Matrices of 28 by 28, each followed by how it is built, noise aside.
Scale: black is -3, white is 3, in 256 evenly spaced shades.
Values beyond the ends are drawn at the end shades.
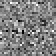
uneven rows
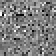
uneven rows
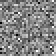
repeating rows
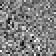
lower triangular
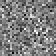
noise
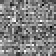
blocks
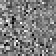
lower triangular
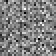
repeating rows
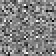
low rank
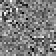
block diagonal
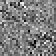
block diagonal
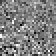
lower triangular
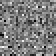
uneven rows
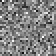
noise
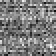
blocks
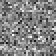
noise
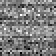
blocks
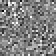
block diagonal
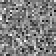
noise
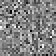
block diagonal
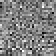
low rank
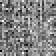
blocks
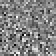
lower triangular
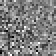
lower triangular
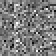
repeating rows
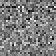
uneven rows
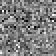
uneven rows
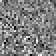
lower triangular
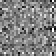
low rank
